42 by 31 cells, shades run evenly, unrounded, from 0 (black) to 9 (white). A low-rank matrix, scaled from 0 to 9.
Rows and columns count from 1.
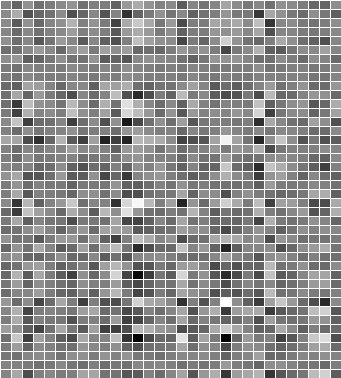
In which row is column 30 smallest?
34
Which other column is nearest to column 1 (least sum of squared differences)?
6
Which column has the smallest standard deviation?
5
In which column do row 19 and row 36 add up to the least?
24
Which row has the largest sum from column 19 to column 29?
23
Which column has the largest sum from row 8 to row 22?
21
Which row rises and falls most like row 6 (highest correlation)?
40
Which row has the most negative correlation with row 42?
18
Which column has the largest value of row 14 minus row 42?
25
